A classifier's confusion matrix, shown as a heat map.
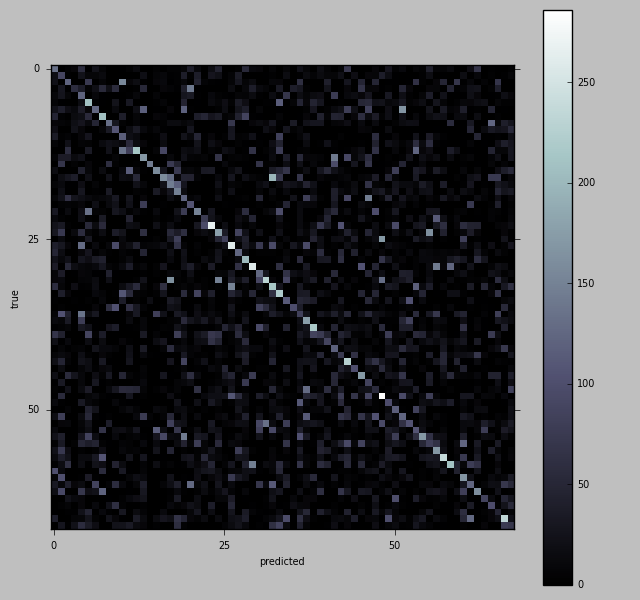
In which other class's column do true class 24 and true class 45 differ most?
55
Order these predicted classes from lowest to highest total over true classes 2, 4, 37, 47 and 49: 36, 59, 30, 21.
30, 59, 21, 36
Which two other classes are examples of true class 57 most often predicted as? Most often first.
7, 60
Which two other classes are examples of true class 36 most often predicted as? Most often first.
4, 1
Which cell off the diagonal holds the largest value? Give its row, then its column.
16, 32
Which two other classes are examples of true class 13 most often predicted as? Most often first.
41, 43
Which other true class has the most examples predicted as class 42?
23
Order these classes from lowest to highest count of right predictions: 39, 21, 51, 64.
39, 64, 51, 21
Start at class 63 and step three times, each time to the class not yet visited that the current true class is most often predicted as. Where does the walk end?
15
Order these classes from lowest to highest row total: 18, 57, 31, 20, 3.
20, 18, 3, 57, 31
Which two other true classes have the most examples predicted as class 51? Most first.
6, 48
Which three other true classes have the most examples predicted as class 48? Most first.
25, 31, 52
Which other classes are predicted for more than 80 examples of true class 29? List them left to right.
45, 56, 58
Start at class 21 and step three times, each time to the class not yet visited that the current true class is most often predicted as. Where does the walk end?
10
